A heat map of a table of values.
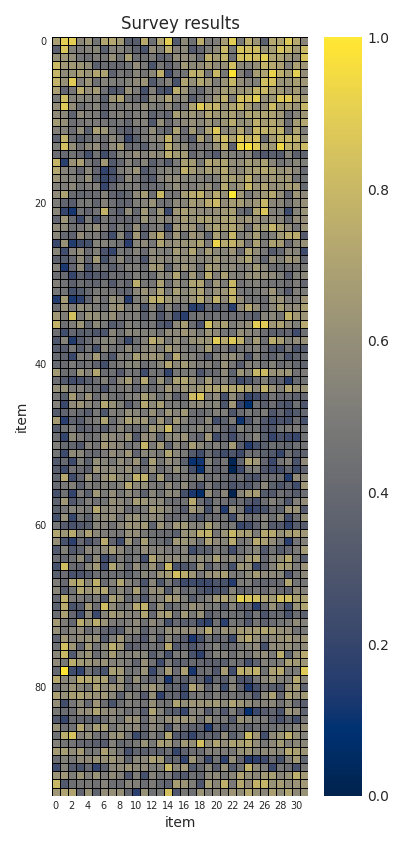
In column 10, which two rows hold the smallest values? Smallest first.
93, 86
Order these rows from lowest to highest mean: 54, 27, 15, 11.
54, 27, 15, 11
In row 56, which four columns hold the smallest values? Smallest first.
22, 18, 17, 2
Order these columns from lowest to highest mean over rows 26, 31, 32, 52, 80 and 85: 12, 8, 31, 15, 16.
16, 31, 8, 15, 12
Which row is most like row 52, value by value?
56
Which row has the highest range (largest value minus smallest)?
78
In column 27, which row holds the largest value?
4
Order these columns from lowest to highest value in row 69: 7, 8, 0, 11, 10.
11, 0, 10, 8, 7
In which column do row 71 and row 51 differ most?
1
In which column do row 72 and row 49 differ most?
19
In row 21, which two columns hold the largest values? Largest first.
26, 6
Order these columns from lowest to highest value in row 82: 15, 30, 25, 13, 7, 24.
7, 30, 13, 25, 24, 15
